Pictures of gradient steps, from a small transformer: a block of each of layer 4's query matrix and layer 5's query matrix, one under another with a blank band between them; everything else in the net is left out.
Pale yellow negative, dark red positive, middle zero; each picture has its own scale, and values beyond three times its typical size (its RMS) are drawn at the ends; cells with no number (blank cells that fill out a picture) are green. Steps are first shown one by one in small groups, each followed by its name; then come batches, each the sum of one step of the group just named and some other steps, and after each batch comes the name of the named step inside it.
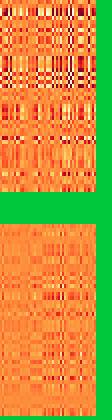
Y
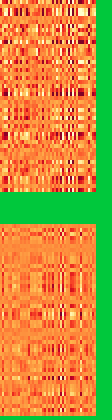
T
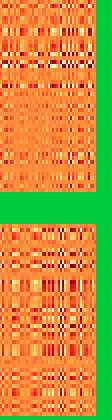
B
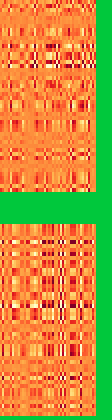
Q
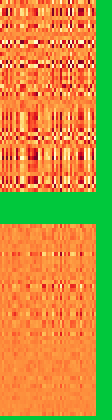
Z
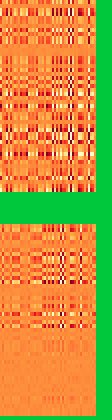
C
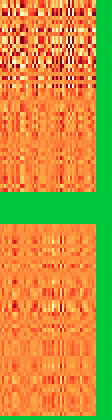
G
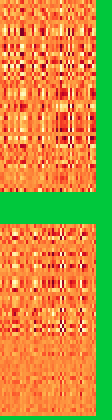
B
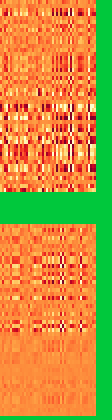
C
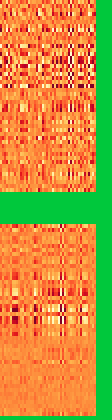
Y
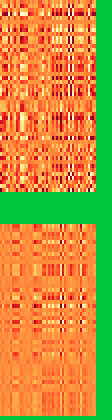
G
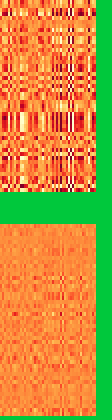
Y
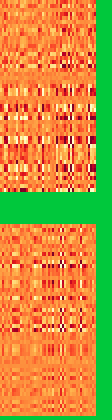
B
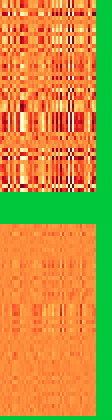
G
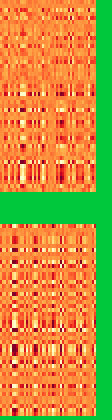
T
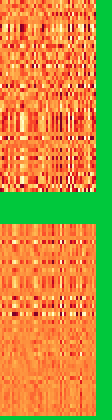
Q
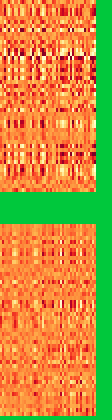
Q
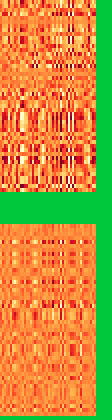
Q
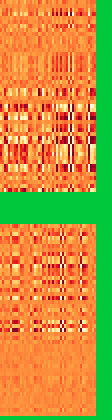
C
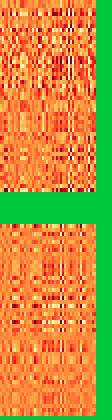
G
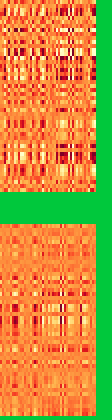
G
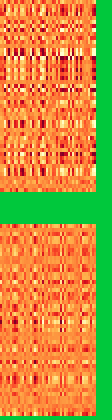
T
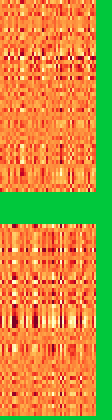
Q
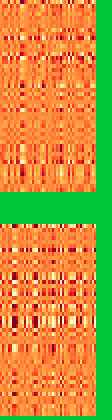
B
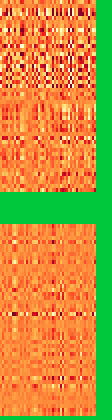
Y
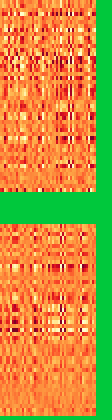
G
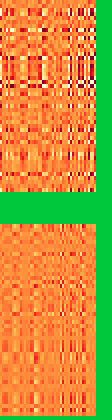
C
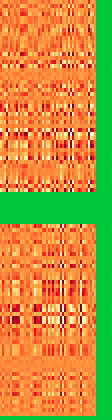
B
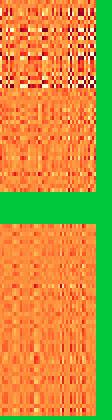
Y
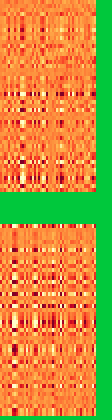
Q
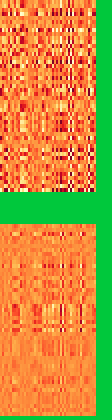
G
